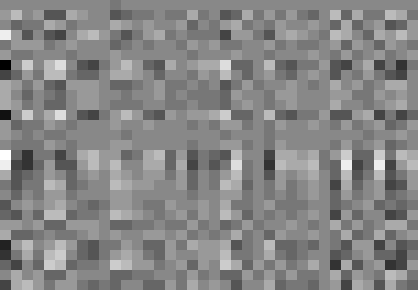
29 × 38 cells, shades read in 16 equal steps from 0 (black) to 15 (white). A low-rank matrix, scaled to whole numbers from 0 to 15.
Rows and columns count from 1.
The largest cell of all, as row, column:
16, 1
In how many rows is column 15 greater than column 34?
11
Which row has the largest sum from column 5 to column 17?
27
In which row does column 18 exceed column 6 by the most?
2
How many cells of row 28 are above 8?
11
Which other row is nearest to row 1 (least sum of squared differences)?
14
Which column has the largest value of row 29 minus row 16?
3
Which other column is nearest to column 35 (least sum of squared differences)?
32
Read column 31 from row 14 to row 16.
8 7 9
